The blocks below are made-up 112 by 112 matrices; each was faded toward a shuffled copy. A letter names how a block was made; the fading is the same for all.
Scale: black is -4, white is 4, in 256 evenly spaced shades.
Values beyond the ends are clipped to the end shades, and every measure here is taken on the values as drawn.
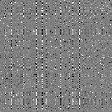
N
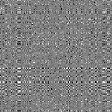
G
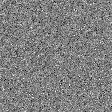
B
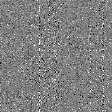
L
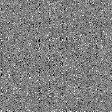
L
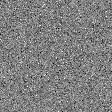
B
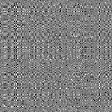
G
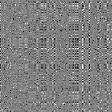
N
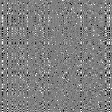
N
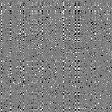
N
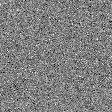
B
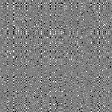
N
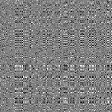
G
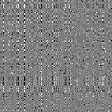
N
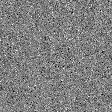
B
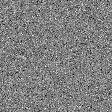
B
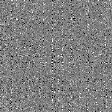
L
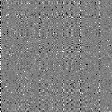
N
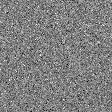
B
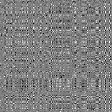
G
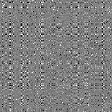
N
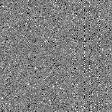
L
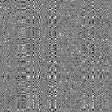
N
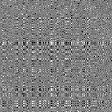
G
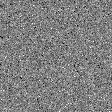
B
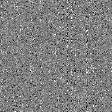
L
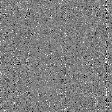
L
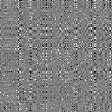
N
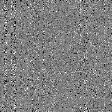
L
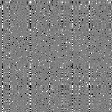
N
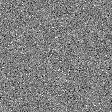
B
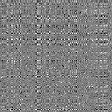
G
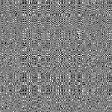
G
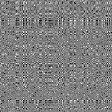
G
